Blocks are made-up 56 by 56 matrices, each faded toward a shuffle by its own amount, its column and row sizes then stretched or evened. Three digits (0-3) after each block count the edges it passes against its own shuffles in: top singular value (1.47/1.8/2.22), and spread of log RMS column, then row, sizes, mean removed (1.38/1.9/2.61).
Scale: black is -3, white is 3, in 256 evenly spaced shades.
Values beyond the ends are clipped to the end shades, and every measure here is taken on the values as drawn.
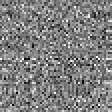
2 0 2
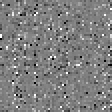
0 2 1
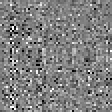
2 2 2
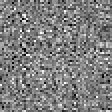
2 1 0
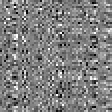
3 3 0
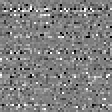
2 0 3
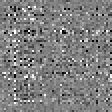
2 2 3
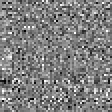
2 1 2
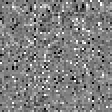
1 2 0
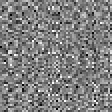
3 2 1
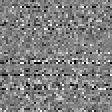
2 1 3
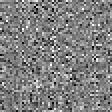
2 2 0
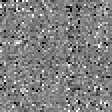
0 2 2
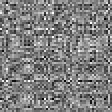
3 2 2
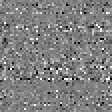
0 1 3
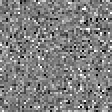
1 1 2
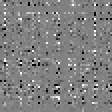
0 3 3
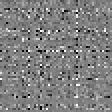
2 2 3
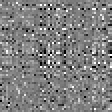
3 2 2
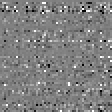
1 1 3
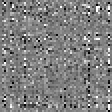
2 3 2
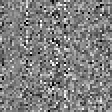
0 3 0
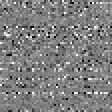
2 0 3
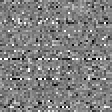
2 1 3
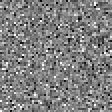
0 0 0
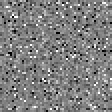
0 1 1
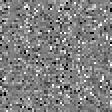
1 1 0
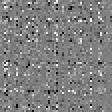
0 3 2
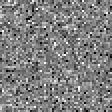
0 1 0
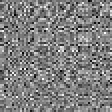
3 0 2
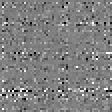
1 2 3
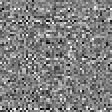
2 1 2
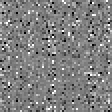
0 3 1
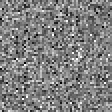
0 1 0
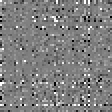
2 3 3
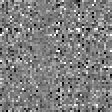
1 2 1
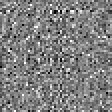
2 1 1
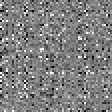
2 3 2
